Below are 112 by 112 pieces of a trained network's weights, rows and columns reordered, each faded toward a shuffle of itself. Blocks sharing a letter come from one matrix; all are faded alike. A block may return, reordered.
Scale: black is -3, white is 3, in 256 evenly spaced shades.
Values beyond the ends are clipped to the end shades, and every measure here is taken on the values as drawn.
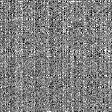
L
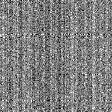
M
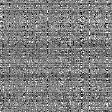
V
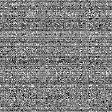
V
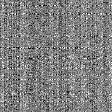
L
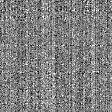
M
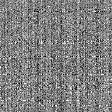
L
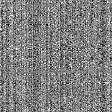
M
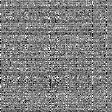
V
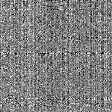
L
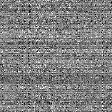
V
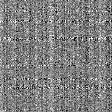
L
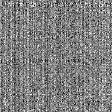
M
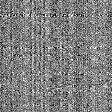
L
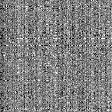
L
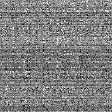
V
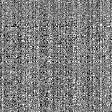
M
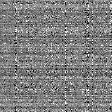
V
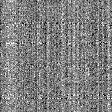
M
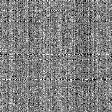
L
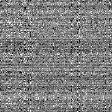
V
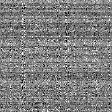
V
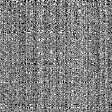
L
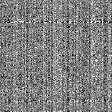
L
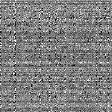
V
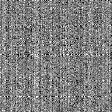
L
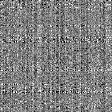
L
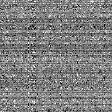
V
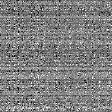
V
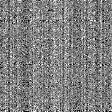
M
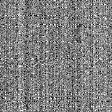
L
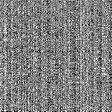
M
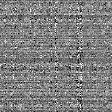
V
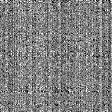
M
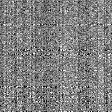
L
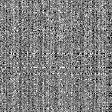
L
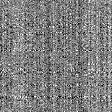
M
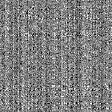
M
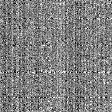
L
